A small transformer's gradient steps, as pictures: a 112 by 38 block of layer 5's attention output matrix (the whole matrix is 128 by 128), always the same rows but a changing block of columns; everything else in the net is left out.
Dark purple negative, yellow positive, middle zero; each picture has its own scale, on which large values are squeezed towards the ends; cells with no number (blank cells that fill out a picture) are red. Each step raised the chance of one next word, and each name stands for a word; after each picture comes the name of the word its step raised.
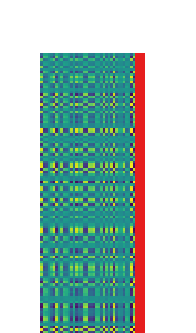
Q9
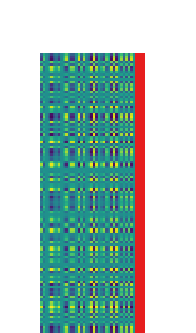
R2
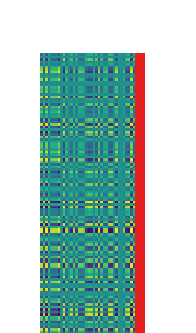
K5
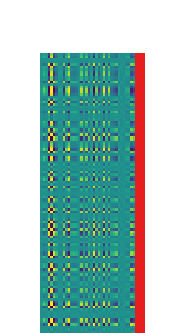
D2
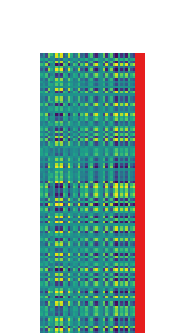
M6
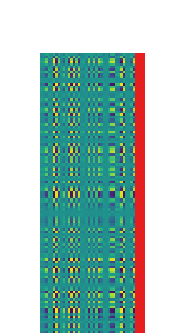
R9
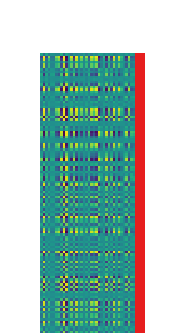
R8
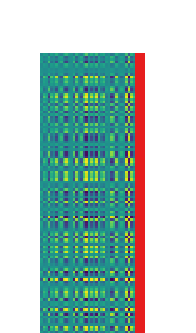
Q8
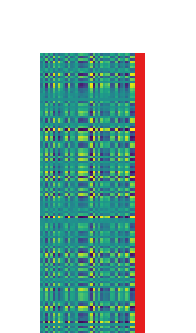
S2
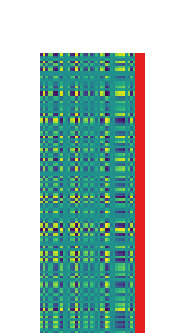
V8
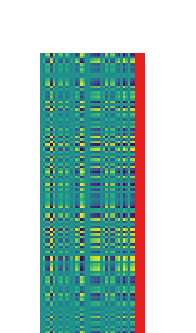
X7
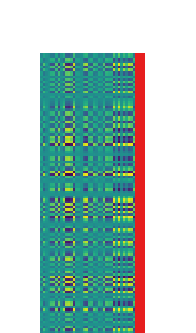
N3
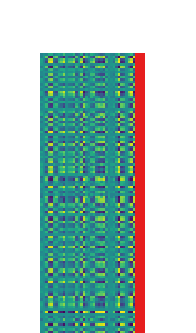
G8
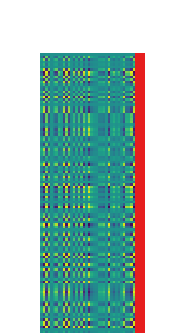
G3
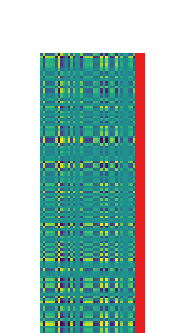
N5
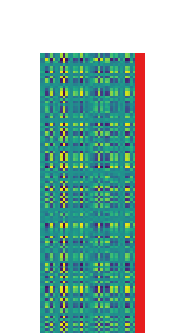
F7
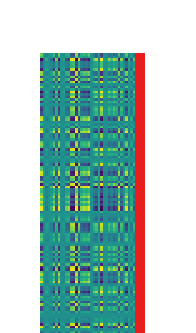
G3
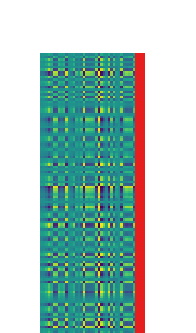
G3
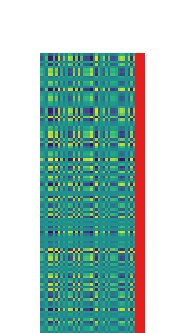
R8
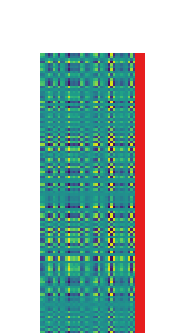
X7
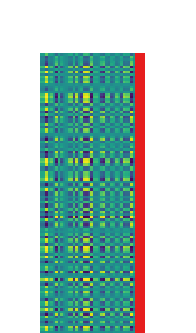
Q8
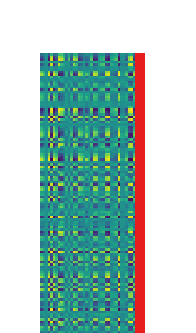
R8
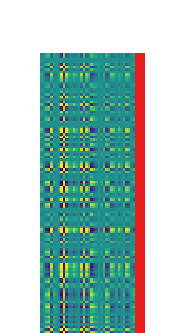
Q9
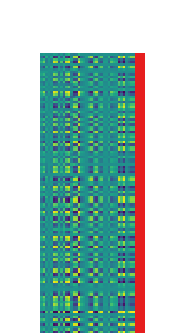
G8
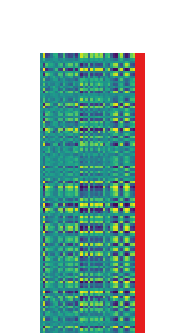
M6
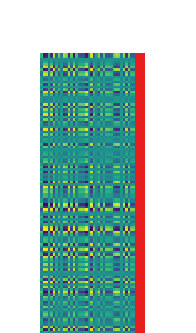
M6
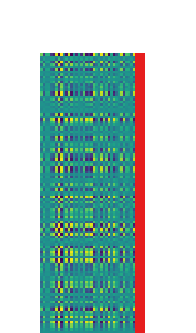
V8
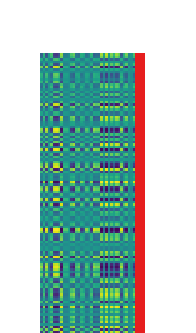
Q9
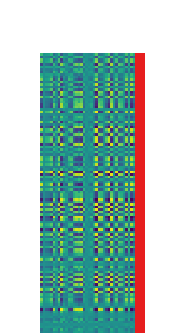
N3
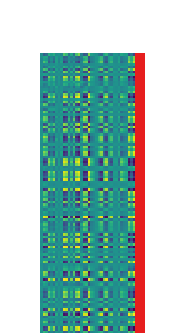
Q8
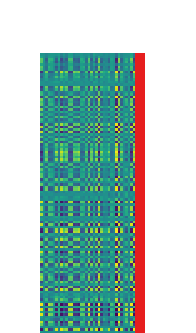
K5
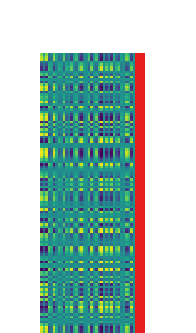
R2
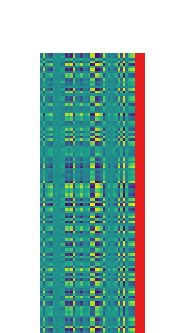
M6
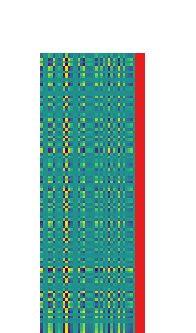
R9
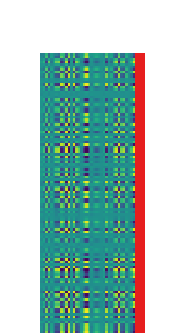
R9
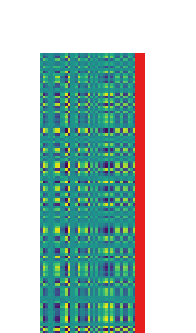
Q9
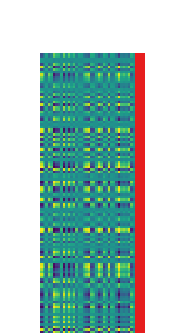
Q9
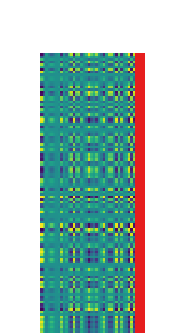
V8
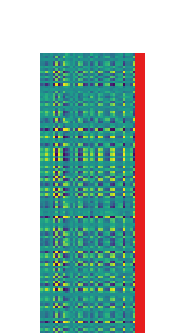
S2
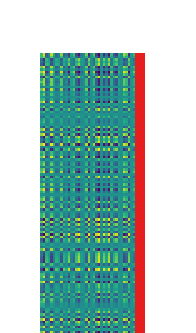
X7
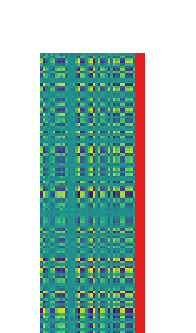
R9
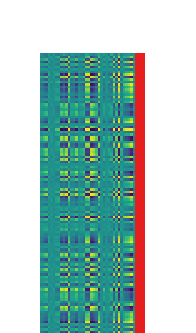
S2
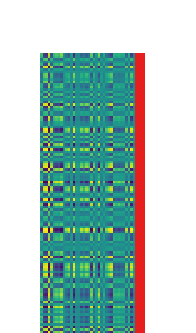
Q9
